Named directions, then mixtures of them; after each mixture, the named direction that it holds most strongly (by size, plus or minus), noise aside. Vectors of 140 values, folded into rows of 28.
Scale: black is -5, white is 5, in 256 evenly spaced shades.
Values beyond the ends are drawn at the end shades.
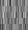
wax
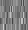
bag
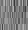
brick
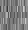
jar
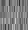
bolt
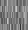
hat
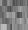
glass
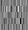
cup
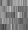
glass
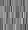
bag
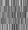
bolt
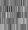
jar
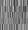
brick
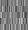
bag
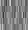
wax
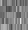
glass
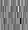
cup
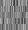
brick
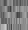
glass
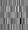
cup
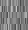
jar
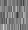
hat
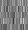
jar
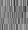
brick
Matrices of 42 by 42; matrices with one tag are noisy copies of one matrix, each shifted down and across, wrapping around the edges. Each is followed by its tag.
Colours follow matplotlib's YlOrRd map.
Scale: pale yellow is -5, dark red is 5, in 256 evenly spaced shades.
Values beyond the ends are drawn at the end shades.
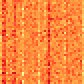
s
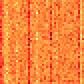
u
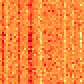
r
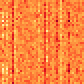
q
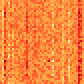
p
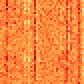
q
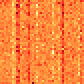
s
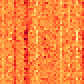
r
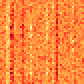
s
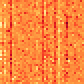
q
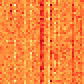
p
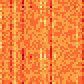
q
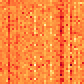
p
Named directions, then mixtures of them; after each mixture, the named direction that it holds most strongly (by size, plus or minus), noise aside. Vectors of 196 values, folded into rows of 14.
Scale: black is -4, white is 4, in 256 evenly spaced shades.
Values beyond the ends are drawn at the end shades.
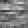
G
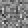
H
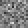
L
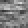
G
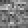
G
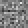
L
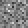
L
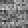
G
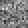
L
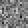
H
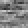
G
